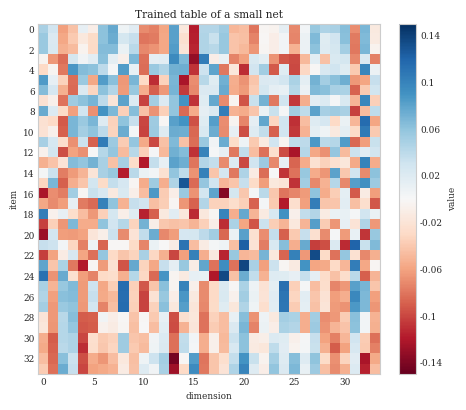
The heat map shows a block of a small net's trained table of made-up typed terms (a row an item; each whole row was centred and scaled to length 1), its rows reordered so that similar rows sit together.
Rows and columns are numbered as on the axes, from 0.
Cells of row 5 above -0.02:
20
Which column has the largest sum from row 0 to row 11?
13
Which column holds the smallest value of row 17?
24
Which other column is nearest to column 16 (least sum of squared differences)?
9
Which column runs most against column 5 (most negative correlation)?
25
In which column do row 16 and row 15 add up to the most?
14
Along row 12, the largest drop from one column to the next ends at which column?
15
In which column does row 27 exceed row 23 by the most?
8
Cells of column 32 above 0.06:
12
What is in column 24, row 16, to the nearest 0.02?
-0.08
